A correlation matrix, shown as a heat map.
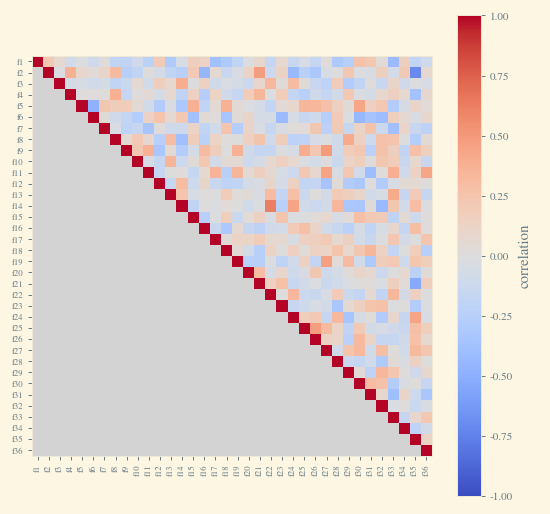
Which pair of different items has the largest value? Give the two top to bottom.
f14, f22
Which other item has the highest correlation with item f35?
f24
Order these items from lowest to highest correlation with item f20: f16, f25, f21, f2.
f16, f25, f2, f21
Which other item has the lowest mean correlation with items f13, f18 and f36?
f1
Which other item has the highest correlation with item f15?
f5
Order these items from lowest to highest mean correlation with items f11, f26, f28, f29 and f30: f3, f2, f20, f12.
f12, f3, f2, f20
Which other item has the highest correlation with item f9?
f27
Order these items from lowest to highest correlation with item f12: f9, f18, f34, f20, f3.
f9, f18, f20, f34, f3
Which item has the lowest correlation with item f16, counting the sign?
f2
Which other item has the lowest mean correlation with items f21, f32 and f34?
f35
